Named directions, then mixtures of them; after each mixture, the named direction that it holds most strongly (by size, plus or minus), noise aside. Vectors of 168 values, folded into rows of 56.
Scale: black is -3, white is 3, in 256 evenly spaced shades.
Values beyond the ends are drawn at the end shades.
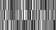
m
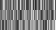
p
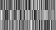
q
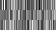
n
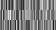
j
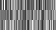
n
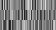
m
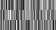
j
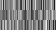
p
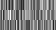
j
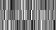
m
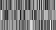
q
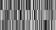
q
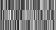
j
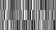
m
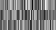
q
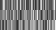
p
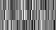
m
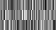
m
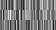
j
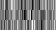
m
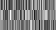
q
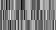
j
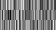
j
